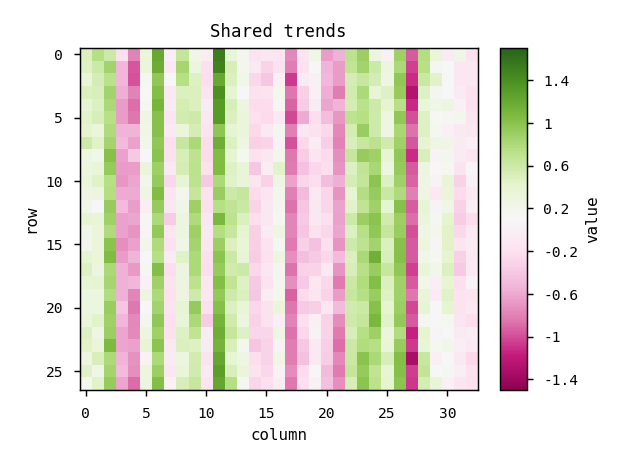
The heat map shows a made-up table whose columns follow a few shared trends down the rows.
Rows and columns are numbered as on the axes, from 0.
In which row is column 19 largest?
0
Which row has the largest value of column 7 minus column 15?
2
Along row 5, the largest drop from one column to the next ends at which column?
27
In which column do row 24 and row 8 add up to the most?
11
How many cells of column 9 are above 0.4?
25
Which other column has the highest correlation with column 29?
8
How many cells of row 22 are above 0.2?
17
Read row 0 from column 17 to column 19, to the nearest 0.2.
-0.8 -0.2 0.2
